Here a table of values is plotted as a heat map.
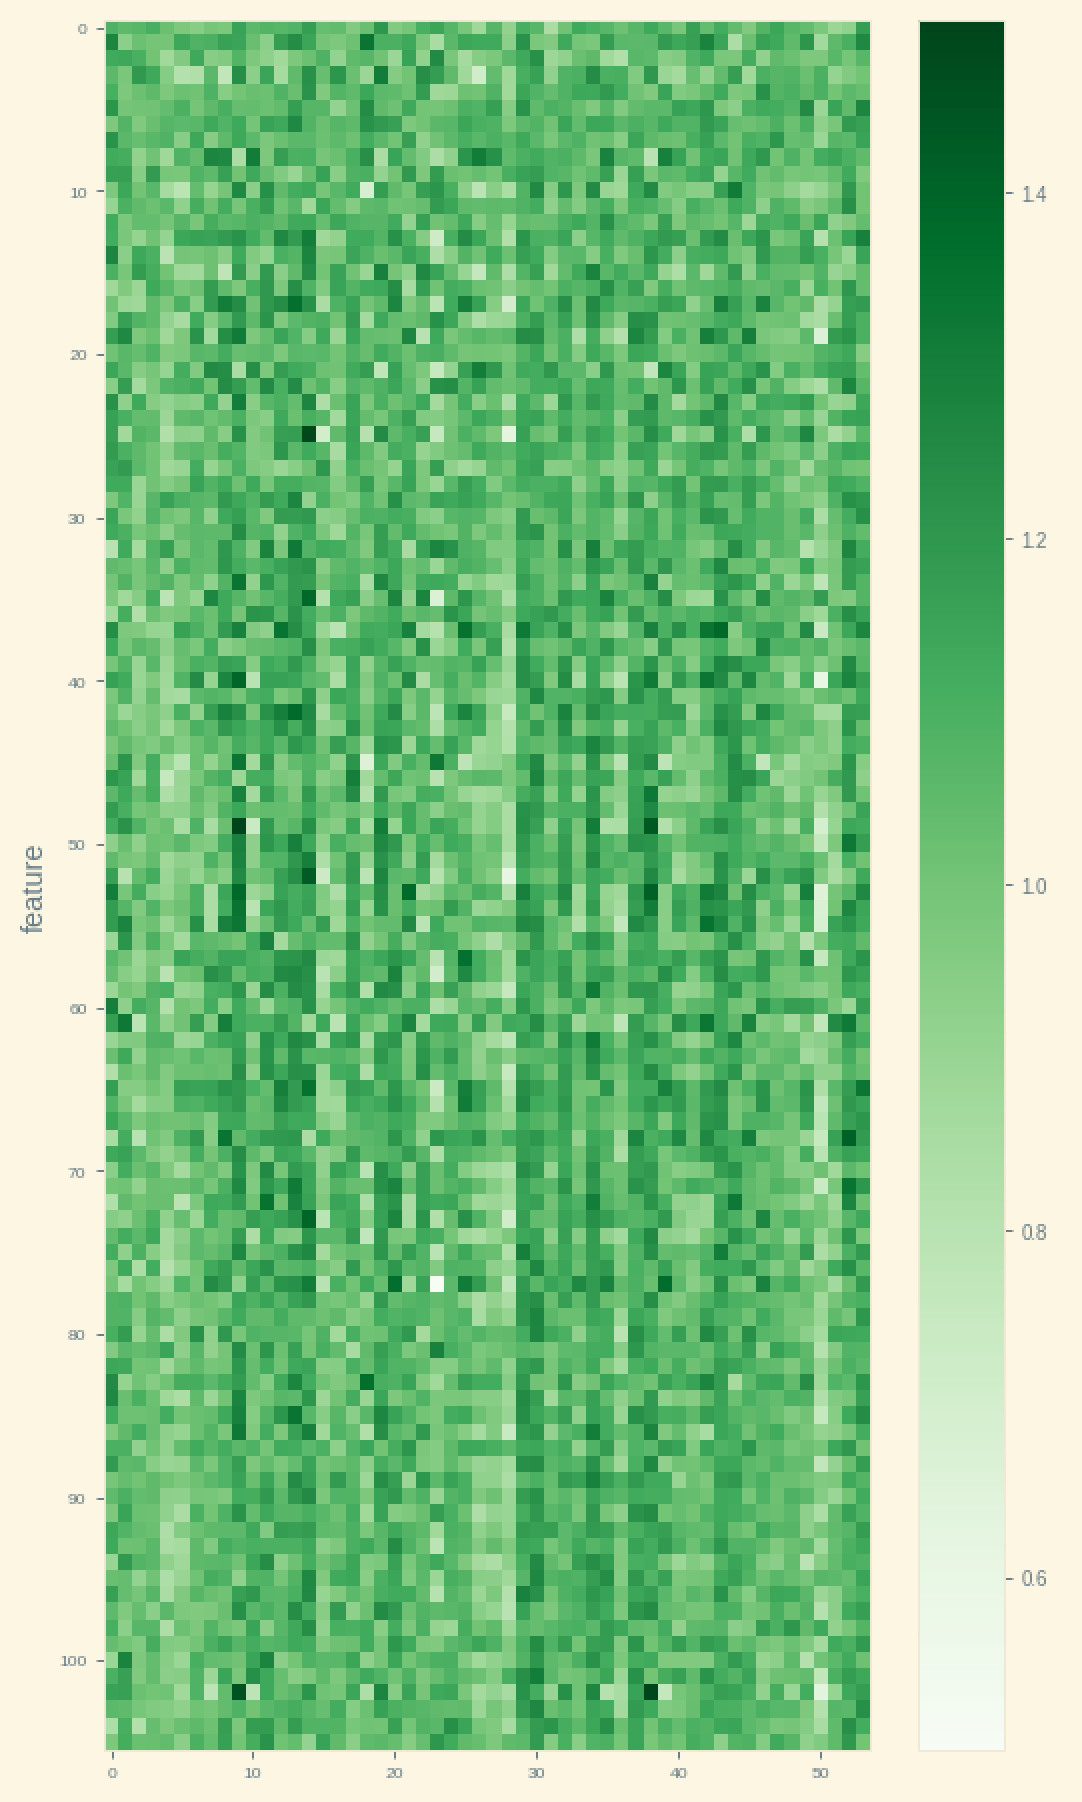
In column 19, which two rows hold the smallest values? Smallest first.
21, 8
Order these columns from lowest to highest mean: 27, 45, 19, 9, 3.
27, 3, 45, 19, 9
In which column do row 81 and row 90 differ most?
23
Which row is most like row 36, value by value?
104
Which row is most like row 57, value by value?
66
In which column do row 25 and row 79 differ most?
14
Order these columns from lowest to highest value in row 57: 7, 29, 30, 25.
7, 30, 29, 25
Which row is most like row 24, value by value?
26
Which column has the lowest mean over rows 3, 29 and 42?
28
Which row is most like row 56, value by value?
100
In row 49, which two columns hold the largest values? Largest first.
9, 38
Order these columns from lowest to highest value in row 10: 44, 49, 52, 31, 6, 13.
49, 31, 6, 13, 52, 44
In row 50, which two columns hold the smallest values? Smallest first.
50, 28
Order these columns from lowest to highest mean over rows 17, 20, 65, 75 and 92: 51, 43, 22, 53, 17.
51, 22, 17, 53, 43
